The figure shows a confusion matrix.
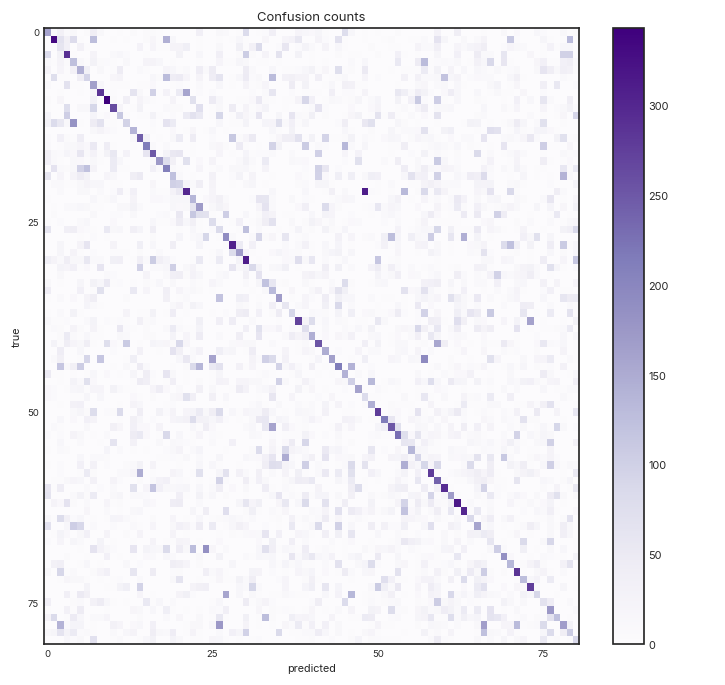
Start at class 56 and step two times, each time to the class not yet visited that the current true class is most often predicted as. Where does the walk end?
44
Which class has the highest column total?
59
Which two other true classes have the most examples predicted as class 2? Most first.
78, 44
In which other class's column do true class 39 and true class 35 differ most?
26
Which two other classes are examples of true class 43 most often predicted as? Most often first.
57, 25
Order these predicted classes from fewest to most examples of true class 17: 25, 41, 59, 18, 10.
41, 25, 10, 18, 59
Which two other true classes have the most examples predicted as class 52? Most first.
27, 76
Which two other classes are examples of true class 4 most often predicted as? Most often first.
57, 67
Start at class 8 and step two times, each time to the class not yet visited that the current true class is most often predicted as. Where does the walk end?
48
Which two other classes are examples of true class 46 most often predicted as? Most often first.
49, 35
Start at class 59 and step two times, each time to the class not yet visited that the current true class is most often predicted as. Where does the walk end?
30
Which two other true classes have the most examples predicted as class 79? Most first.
1, 3
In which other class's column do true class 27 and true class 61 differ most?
63
